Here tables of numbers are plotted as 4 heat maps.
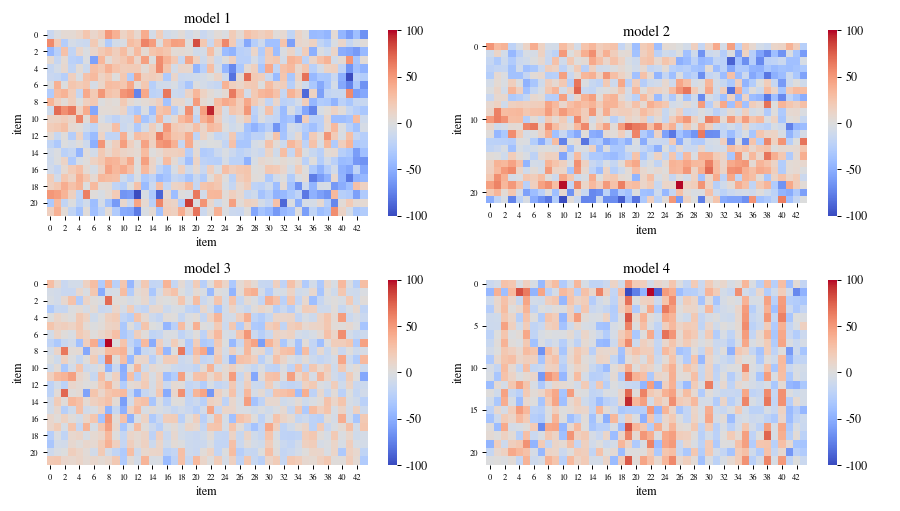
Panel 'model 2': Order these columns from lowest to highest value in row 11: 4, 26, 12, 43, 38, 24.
43, 38, 26, 4, 24, 12
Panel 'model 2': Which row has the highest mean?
19
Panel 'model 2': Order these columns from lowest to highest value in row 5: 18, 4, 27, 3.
4, 3, 27, 18
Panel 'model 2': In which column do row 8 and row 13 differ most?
13
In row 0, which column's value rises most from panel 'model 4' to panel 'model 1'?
7
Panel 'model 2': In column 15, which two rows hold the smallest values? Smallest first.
20, 12
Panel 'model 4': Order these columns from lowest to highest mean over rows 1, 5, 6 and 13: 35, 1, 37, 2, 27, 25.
37, 1, 27, 2, 35, 25
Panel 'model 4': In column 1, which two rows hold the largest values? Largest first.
1, 19
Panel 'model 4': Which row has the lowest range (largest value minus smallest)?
9
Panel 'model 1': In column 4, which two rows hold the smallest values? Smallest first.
14, 21
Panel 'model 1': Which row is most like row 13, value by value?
3
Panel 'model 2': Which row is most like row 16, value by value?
17
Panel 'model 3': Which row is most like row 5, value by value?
21
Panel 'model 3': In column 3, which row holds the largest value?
11
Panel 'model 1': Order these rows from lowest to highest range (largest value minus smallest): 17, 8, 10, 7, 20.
8, 17, 10, 7, 20
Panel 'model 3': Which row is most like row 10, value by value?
15
